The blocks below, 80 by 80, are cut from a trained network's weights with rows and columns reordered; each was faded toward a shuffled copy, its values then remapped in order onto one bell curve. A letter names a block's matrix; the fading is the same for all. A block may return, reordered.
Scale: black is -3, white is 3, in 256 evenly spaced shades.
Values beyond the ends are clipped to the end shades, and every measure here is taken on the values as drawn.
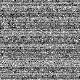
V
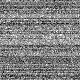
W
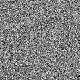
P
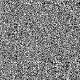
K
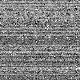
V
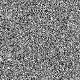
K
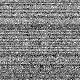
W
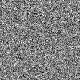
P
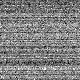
W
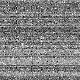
V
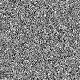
P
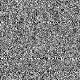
K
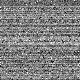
V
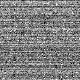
V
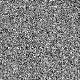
K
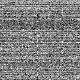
V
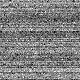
W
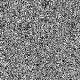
P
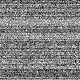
W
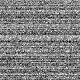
W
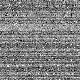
V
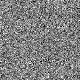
K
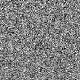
K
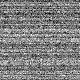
W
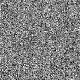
K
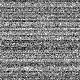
W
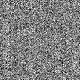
P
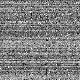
V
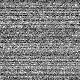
W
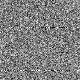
K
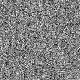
P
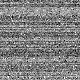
V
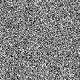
P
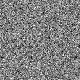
P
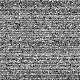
V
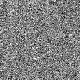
P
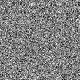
P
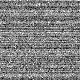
W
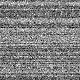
W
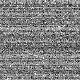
V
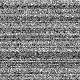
W
